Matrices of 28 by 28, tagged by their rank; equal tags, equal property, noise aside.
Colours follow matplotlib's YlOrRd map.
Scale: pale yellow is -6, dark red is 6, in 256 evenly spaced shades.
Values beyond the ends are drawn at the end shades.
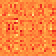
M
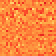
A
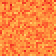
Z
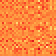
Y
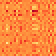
Y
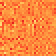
A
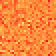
Z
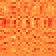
Y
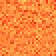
Z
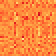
M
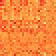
M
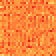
A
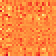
M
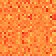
M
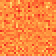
Z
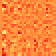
M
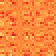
Y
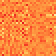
M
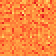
A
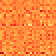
Y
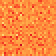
A
